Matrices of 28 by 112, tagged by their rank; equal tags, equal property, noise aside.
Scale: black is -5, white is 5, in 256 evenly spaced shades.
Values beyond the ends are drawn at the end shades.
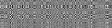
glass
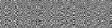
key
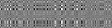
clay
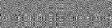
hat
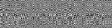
hat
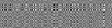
glass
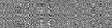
hat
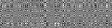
key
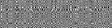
key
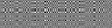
clay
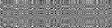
key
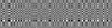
clay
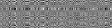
glass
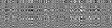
key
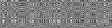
key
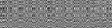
glass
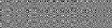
key
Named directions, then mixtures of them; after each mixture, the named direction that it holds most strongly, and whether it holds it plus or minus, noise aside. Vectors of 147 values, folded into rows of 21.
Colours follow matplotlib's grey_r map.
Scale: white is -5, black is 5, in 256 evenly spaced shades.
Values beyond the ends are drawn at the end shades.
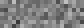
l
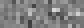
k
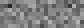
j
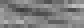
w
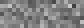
j, minus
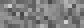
j, minus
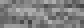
w, minus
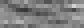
w, plus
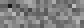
j, plus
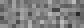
k, minus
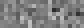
k, minus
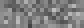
k, plus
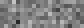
l, plus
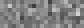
k, plus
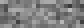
w, minus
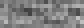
w, plus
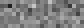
j, plus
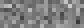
j, minus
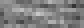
w, minus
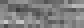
w, plus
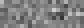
k, plus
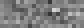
k, plus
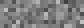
l, minus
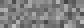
l, minus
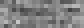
w, plus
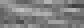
w, minus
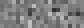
k, minus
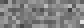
l, minus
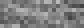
w, minus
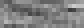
w, plus
